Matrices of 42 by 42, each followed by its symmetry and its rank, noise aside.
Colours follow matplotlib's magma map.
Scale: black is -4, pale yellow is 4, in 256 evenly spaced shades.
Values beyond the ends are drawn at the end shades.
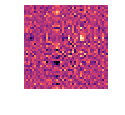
antisymmetric, rank four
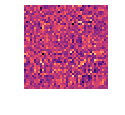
symmetric, rank four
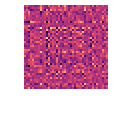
antisymmetric, rank four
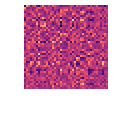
symmetric, rank five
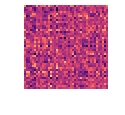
no symmetry, rank four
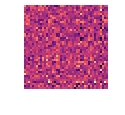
no symmetry, rank three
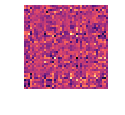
no symmetry, rank four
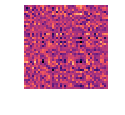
no symmetry, rank three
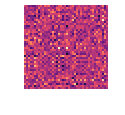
no symmetry, rank five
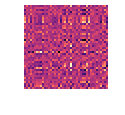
no symmetry, rank three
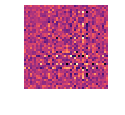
no symmetry, rank three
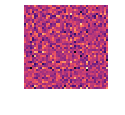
no symmetry, rank three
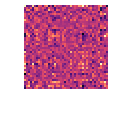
no symmetry, rank three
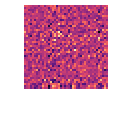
no symmetry, rank five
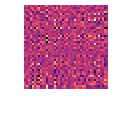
antisymmetric, rank four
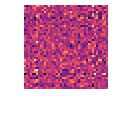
antisymmetric, rank four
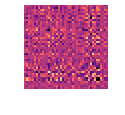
symmetric, rank three
